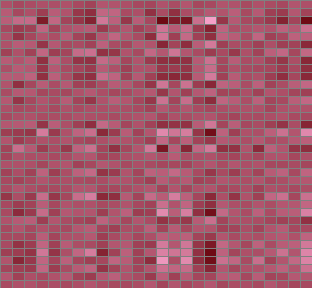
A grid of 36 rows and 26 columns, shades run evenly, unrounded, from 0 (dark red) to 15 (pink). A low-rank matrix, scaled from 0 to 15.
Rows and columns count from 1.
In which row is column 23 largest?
25
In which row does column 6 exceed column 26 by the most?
3
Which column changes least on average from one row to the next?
21
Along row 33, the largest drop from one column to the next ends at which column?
17
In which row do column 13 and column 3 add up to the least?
33
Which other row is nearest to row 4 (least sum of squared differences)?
34
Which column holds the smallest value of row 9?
26
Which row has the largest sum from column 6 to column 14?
32
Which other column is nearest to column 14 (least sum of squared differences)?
16
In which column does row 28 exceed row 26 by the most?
18
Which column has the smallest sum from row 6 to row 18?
8
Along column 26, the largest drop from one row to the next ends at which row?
28
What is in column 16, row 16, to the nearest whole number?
4
